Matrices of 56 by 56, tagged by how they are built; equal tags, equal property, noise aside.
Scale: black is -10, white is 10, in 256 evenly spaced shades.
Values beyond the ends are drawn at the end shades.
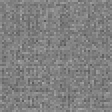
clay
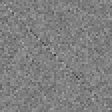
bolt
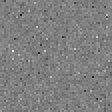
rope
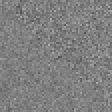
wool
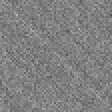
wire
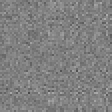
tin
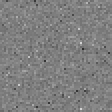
rope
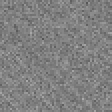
wire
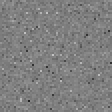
rope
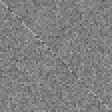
bolt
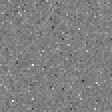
rope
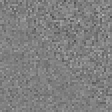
wool
